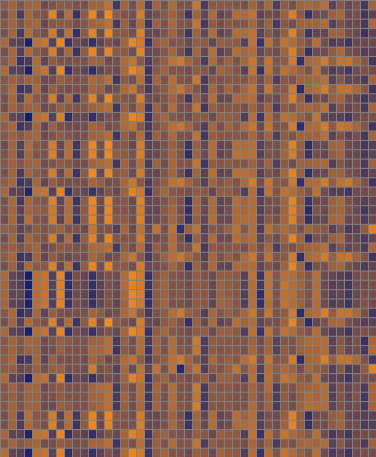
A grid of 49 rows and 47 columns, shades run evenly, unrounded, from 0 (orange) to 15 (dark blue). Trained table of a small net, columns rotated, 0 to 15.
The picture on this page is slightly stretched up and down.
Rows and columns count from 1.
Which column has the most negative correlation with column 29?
14
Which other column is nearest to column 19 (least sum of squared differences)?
33
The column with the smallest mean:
18
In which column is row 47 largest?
4
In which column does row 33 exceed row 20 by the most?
44
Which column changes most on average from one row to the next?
12
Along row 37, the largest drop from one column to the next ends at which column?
47
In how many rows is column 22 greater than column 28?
12
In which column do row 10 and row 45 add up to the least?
37
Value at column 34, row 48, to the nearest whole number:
6
